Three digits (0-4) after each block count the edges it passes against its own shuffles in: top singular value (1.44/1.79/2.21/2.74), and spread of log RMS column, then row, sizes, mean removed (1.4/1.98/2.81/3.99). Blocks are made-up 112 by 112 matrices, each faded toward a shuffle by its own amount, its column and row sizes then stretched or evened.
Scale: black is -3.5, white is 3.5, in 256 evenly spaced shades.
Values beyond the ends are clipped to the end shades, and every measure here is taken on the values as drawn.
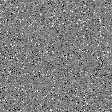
0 0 1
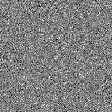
3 0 0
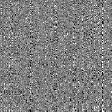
3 3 0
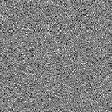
3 0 1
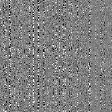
3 4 1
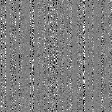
0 4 0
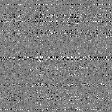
3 2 3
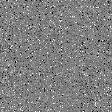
0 2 1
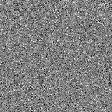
2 0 0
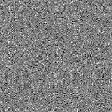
3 1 0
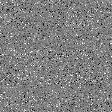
0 0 2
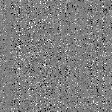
1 3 1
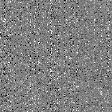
1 3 1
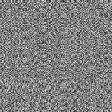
4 1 1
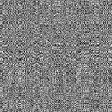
4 2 3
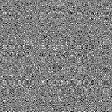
4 0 2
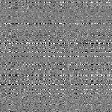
4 2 4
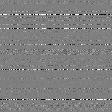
4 0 4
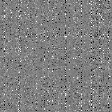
2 3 1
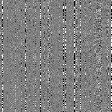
4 4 0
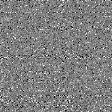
2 1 2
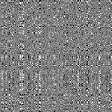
4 3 2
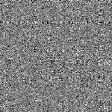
2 1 2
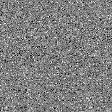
1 0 2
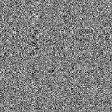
3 2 2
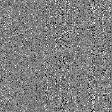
2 3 1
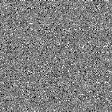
1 1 2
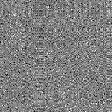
4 0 0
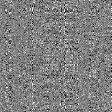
3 3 1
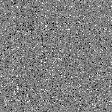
1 1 2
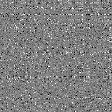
3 1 2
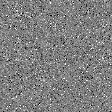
0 1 1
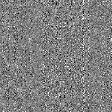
2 3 1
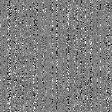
0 4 1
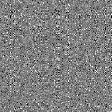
3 2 1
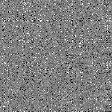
2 2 2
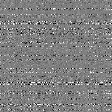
3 1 4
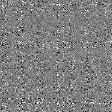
1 3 3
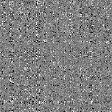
2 3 2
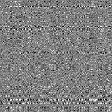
4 1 3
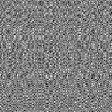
4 2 1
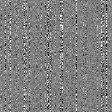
3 4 1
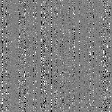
1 4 1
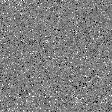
0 1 1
